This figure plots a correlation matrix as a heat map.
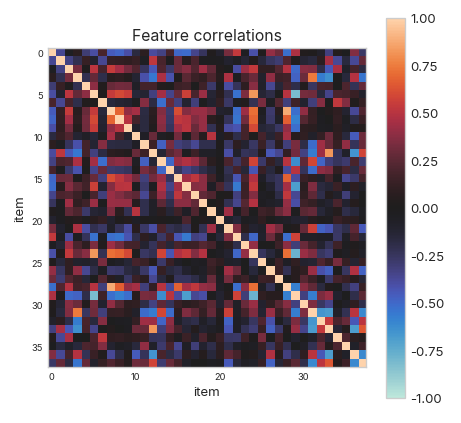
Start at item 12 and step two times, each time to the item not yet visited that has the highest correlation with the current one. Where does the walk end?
37
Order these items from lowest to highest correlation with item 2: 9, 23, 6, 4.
4, 6, 9, 23
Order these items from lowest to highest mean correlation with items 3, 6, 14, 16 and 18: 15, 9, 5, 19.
19, 15, 9, 5
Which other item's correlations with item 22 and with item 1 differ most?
0
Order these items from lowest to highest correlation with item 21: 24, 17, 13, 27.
24, 17, 13, 27
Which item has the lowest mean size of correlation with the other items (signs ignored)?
20
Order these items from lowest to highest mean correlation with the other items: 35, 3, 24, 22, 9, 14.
22, 14, 35, 3, 9, 24
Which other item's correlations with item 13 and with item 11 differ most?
31
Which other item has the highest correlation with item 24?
5
